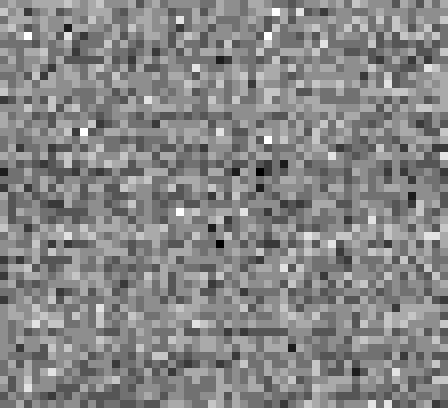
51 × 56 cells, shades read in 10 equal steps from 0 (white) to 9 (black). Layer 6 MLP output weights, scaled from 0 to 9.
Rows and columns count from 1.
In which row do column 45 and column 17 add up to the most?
47
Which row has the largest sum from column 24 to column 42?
42
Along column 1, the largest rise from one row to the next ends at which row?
13
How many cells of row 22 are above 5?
23
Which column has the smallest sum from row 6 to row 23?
40
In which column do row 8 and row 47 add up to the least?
50
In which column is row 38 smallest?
7
